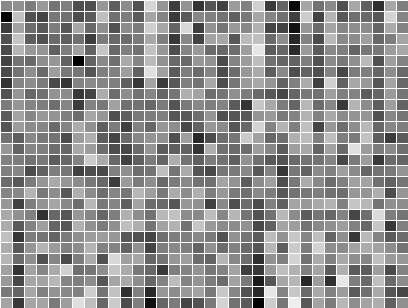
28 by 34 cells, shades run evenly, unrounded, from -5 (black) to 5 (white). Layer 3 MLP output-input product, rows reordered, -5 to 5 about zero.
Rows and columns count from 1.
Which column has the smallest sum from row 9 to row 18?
24
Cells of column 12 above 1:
4
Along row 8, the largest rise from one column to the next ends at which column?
28
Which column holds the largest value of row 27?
23
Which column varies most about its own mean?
22
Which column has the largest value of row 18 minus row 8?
12
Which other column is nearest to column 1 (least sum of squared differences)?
27
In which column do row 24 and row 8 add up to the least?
6
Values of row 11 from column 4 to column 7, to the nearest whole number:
1 1 0 -1
